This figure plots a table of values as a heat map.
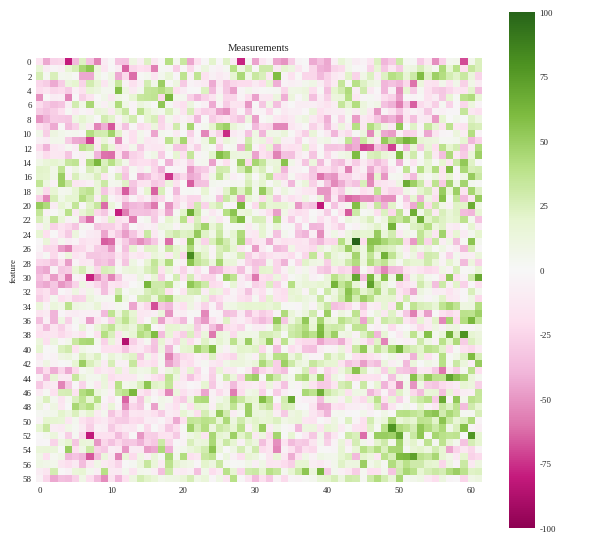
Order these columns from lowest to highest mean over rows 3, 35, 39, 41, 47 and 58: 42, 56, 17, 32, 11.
11, 42, 32, 17, 56
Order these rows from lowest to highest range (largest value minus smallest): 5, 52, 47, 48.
48, 5, 47, 52
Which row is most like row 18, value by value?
1
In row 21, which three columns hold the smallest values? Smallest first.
11, 43, 12
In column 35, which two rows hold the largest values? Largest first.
47, 31
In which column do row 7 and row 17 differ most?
21
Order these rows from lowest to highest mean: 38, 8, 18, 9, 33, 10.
8, 10, 9, 18, 33, 38
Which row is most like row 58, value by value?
26
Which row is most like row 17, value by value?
15
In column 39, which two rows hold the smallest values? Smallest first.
20, 16
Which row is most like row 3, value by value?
6
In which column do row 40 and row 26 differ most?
4
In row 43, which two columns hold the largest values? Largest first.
44, 60
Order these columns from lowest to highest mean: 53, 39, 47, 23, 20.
39, 20, 23, 47, 53
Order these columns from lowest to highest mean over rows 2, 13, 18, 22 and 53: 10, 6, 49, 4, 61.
10, 6, 4, 61, 49
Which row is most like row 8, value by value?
29
